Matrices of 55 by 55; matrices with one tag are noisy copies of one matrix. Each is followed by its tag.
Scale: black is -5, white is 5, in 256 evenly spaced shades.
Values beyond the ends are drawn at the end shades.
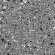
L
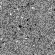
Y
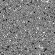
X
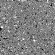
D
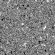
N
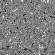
X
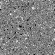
Y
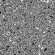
X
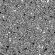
X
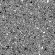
X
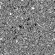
Y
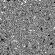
L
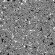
L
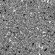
X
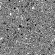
Y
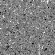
X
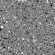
D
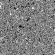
Y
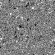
Y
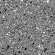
X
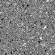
N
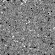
L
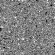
D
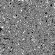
D
